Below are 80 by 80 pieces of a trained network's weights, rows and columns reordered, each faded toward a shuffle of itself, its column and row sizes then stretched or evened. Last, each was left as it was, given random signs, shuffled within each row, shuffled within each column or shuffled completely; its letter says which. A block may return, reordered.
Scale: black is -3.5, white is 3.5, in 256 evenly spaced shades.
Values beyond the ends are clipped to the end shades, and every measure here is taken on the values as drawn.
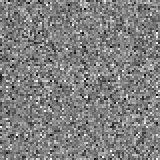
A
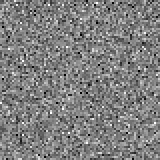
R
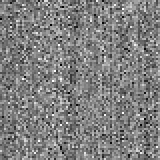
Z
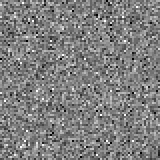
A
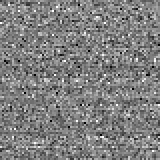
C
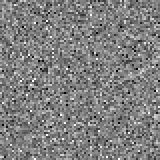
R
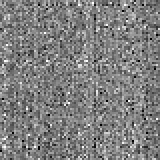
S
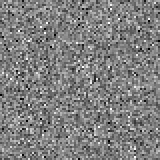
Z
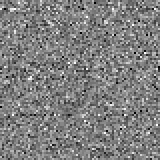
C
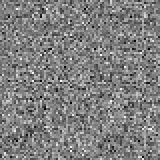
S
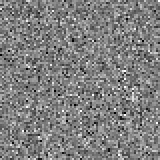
Z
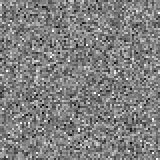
R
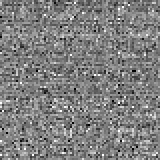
S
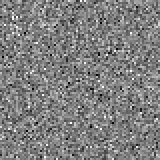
R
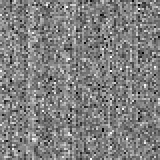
Z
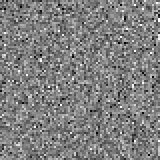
Z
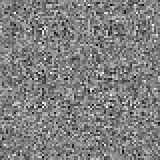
S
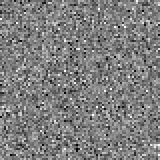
A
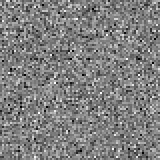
C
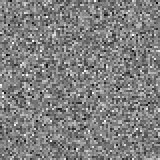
C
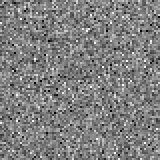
R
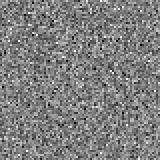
R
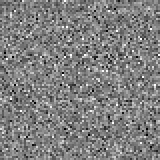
C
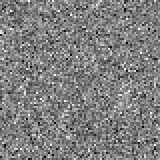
R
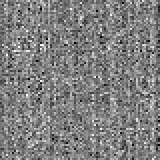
S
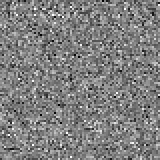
C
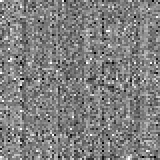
S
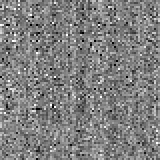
S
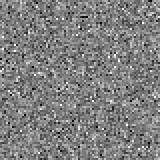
R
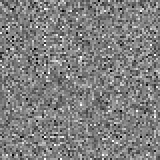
S
